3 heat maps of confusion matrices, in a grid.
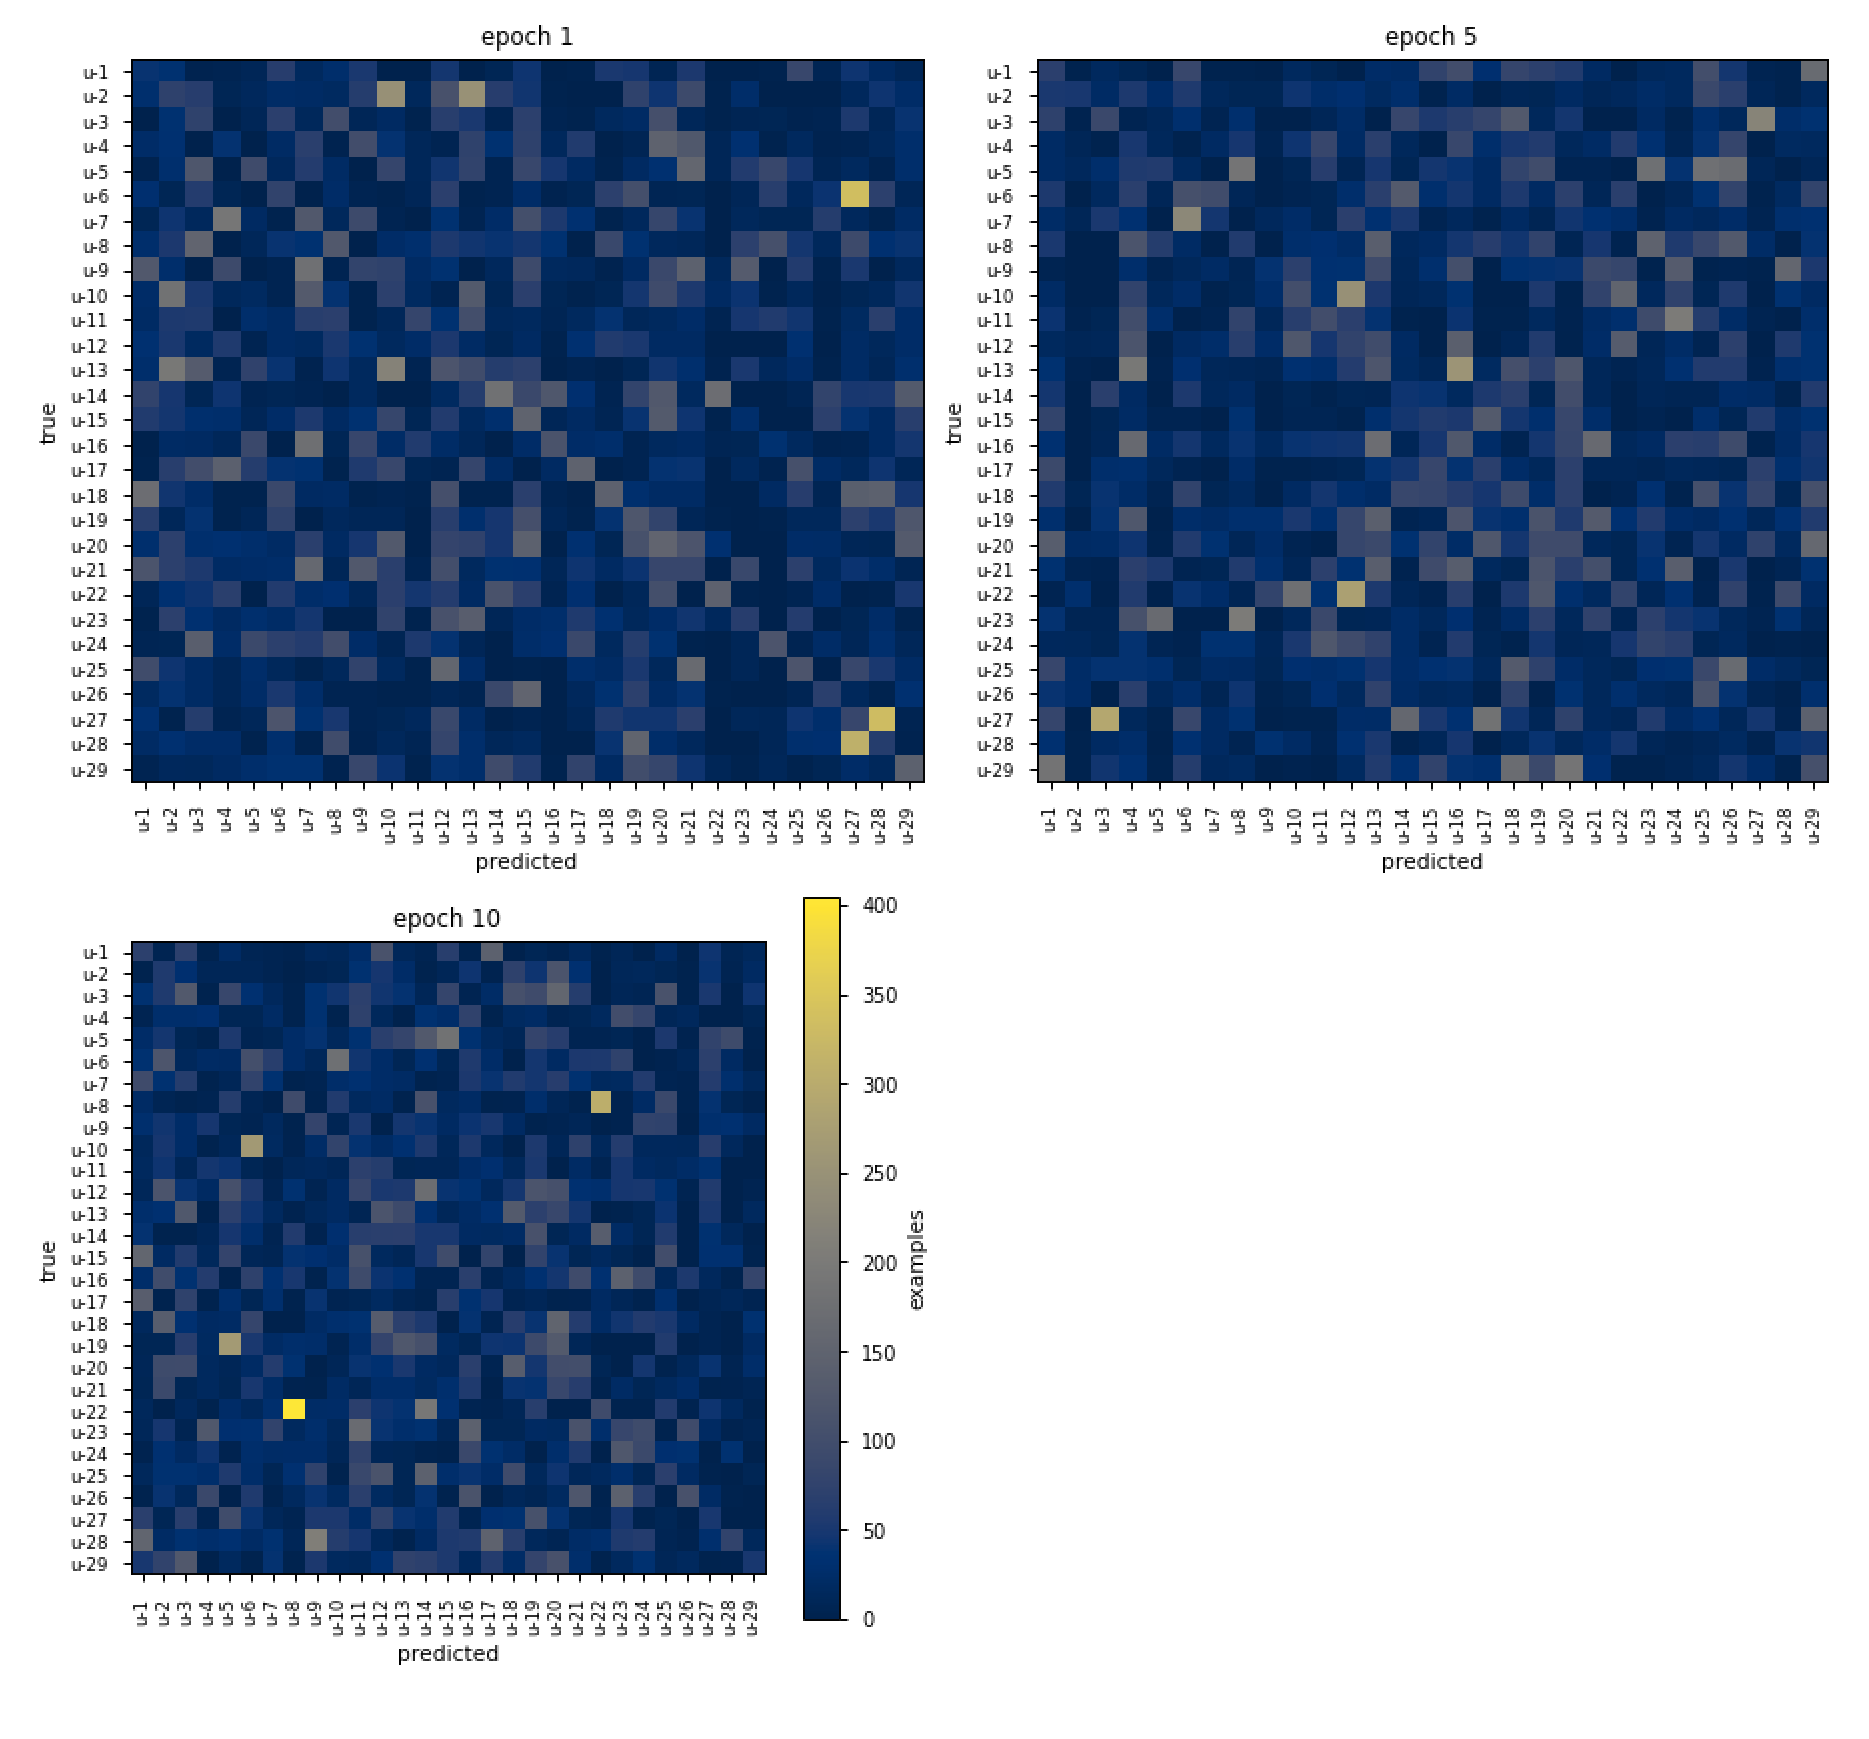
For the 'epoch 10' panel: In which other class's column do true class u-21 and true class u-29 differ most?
u-3
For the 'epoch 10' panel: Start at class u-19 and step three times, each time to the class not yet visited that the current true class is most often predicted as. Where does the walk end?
u-1
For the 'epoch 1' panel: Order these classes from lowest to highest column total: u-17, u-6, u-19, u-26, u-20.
u-26, u-17, u-6, u-19, u-20
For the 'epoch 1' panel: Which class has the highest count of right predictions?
u-14
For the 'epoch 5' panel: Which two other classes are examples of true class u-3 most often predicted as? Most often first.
u-27, u-18
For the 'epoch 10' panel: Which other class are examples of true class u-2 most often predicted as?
u-20
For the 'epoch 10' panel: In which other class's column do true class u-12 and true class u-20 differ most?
u-14
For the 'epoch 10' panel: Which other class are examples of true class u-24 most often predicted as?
u-23
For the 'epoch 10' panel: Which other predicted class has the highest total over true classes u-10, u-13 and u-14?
u-6
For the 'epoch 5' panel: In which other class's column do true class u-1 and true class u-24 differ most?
u-29
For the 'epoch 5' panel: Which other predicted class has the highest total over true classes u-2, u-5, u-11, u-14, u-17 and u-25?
u-26
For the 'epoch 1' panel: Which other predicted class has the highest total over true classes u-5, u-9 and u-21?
u-7
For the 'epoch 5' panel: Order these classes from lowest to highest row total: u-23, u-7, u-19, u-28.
u-28, u-7, u-23, u-19
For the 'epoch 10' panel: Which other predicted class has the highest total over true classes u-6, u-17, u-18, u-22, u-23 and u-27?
u-8
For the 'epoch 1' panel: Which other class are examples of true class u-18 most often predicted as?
u-1
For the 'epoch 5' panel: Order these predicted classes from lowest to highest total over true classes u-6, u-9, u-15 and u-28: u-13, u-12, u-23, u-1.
u-23, u-12, u-1, u-13
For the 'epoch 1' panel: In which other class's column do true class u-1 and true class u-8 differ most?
u-3
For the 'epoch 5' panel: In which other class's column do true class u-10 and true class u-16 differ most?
u-12
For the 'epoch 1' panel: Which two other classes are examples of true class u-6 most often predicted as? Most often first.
u-27, u-19
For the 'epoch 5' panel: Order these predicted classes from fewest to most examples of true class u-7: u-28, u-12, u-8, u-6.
u-8, u-28, u-12, u-6
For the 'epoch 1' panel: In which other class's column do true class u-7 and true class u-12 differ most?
u-4
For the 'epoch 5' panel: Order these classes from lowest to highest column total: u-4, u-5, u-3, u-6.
u-5, u-3, u-6, u-4
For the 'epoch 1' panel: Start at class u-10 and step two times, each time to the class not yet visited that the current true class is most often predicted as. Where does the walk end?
u-13
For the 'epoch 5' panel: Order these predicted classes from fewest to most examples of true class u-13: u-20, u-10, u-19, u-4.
u-10, u-19, u-20, u-4
